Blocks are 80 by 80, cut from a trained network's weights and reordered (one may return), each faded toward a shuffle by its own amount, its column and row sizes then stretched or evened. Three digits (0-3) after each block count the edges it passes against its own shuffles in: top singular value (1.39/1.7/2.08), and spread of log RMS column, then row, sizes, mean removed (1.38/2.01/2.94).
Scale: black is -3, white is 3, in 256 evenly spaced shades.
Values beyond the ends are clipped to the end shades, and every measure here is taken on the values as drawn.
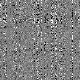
0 3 2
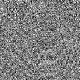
2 0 1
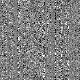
1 3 0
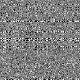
3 1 3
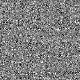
0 1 2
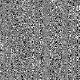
0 3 1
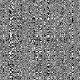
3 3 1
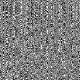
3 3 0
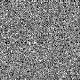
1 0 1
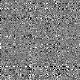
1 2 3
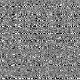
3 1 3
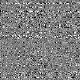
1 2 3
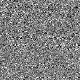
1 0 2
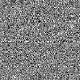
2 1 2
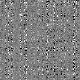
0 3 2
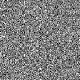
2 1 0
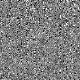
0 2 1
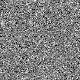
0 0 2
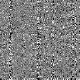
2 3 1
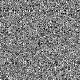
1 0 1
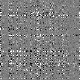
2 3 3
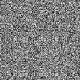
3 1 0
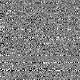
1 1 3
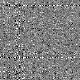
1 2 2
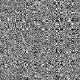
3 2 2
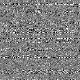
2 1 3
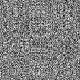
3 0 0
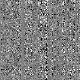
1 3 2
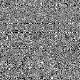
1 1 2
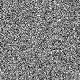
1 0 0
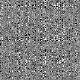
1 3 2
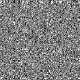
2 2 1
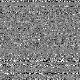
0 0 3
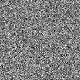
2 0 0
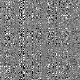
1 3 2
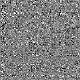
1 2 2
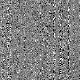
0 3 0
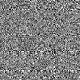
3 0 2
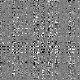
2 3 3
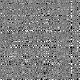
2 2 3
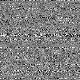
0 0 3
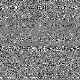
1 1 3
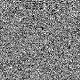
2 0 1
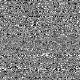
0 0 3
